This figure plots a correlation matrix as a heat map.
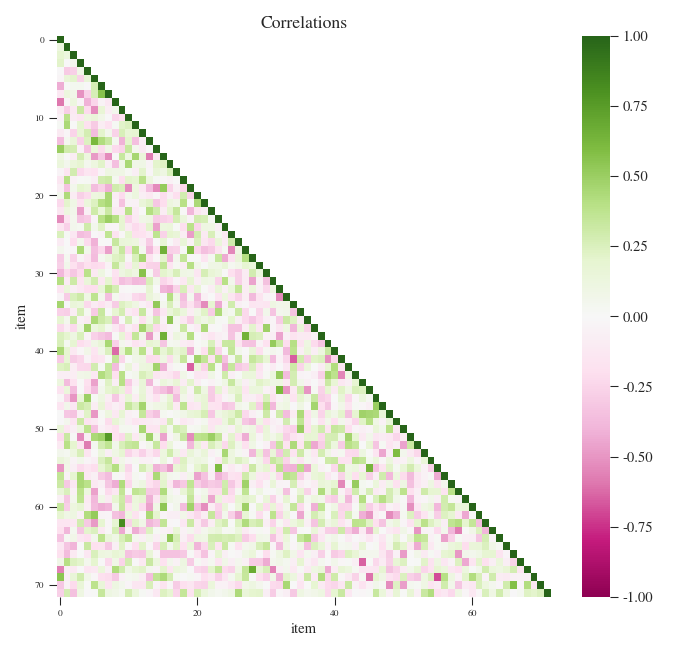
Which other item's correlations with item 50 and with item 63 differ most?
58
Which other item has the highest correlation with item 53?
49
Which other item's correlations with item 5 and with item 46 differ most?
48
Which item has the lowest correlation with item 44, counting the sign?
67
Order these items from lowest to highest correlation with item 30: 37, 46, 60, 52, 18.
60, 52, 18, 46, 37
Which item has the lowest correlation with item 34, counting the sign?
41
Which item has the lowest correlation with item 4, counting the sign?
52
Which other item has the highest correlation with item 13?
5
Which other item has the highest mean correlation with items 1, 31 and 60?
0
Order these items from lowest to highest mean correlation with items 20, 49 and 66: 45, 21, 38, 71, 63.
38, 63, 21, 71, 45
